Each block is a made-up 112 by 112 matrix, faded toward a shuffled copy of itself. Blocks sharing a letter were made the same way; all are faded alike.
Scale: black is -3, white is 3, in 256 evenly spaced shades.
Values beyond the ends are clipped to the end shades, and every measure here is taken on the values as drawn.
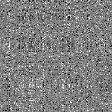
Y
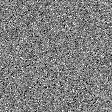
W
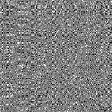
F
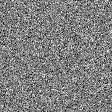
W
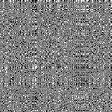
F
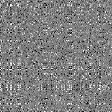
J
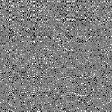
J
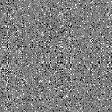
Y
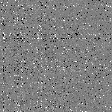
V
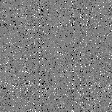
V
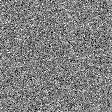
W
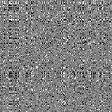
F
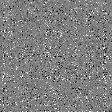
V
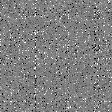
V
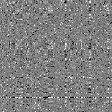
J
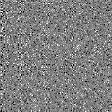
Y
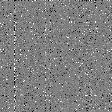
V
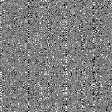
Y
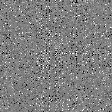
V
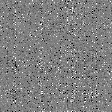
V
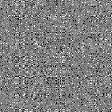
J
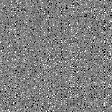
Y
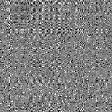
F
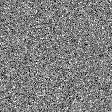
W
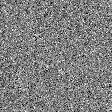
W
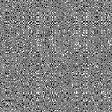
F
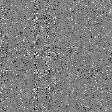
V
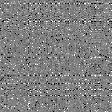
J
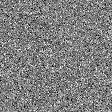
W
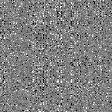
Y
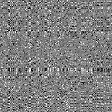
F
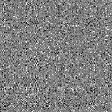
Y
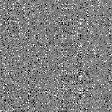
Y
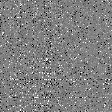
V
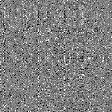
Y
